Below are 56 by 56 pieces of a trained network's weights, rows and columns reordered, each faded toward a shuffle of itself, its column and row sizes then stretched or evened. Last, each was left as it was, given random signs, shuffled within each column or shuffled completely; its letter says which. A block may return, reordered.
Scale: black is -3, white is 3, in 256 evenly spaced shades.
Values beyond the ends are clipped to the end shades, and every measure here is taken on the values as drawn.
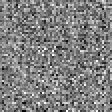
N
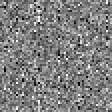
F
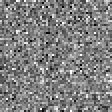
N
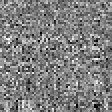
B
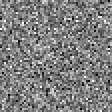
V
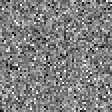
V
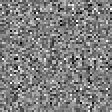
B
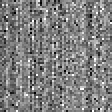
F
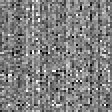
B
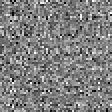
B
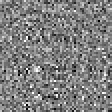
B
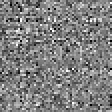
B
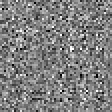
B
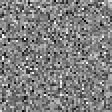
F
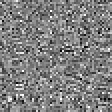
B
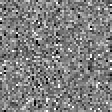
F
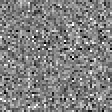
N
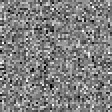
F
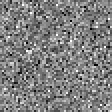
V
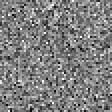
V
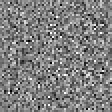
B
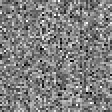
F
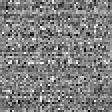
B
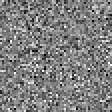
F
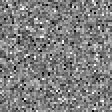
V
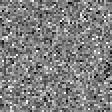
V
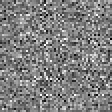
B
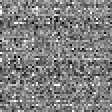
B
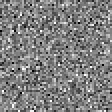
V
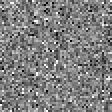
F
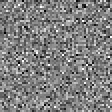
B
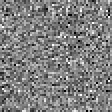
B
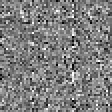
N
